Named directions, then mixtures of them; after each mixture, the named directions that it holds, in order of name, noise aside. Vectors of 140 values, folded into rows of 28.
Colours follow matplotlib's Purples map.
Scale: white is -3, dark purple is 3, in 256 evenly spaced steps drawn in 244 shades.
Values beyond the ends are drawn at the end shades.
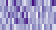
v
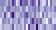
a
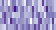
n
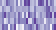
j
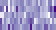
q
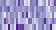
j.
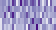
a.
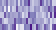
j, q.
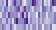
v.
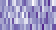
v.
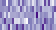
j, v.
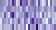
a.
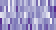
a, q.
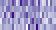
a.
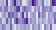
v.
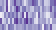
q, v.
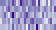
a.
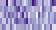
v.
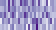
a, q.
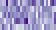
j, v.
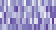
n, q.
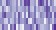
j.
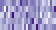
a, q.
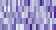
j, q.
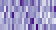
a, q.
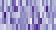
a, n.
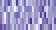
a, n.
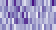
v.
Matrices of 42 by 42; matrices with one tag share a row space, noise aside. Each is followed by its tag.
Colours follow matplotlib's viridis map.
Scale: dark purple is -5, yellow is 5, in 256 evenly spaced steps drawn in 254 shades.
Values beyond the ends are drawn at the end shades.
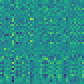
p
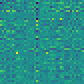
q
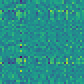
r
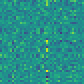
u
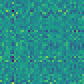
p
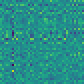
p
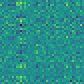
r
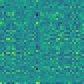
q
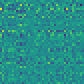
r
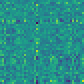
q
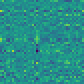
q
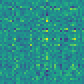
u
